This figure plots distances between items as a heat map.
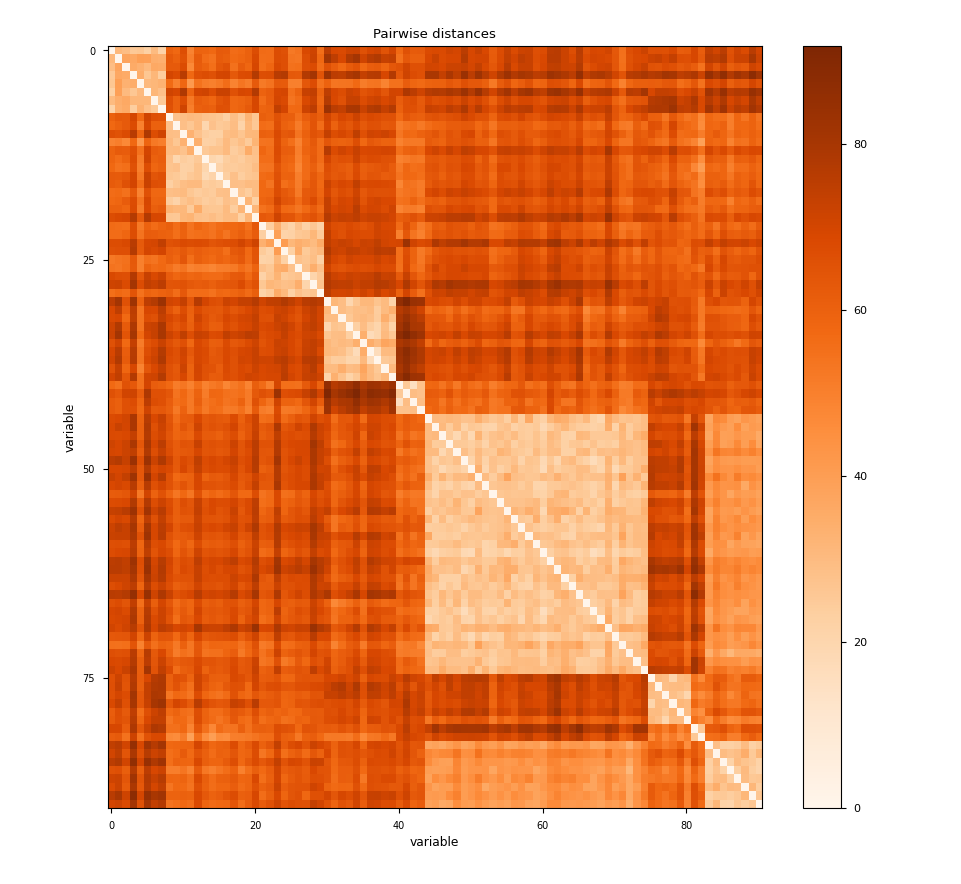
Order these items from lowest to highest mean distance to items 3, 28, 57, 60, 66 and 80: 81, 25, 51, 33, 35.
51, 25, 35, 33, 81
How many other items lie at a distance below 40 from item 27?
8
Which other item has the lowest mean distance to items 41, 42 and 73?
40
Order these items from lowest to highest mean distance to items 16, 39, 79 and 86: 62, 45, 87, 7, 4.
87, 4, 45, 62, 7
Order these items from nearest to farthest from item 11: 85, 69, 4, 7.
4, 7, 85, 69
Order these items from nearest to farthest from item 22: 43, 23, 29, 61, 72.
29, 23, 43, 72, 61
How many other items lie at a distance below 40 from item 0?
7
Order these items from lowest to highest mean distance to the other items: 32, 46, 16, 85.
46, 85, 16, 32
